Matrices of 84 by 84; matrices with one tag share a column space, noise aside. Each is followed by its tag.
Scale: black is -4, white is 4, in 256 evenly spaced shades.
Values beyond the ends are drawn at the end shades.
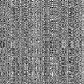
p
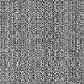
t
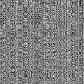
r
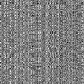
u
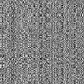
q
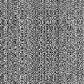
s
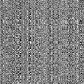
s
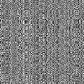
s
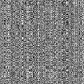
r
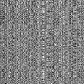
r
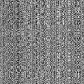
r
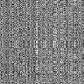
p
